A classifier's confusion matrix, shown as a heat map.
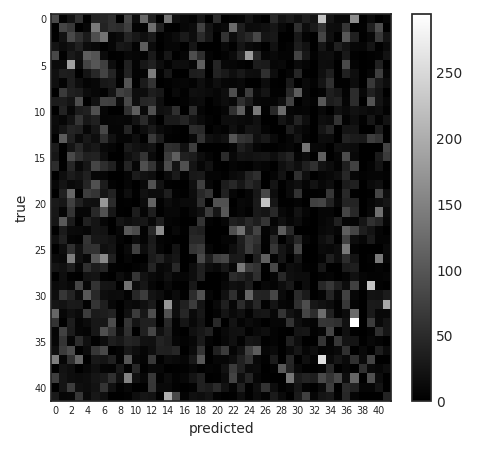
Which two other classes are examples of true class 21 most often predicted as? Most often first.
40, 6
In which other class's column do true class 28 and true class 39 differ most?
9
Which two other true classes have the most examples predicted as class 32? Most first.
20, 16
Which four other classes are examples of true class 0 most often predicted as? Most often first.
33, 37, 14, 11
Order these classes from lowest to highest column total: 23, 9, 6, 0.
0, 23, 9, 6
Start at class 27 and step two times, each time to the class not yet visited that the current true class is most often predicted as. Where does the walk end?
13
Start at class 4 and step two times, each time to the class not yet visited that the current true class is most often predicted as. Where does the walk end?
36
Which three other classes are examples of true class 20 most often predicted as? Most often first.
26, 6, 12
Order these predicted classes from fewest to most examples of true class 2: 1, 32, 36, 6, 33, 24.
32, 1, 24, 33, 36, 6
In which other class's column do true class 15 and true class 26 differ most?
6
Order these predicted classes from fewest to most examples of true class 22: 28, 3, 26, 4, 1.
3, 28, 4, 26, 1
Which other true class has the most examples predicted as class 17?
4
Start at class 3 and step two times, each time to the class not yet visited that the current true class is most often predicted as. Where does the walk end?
35
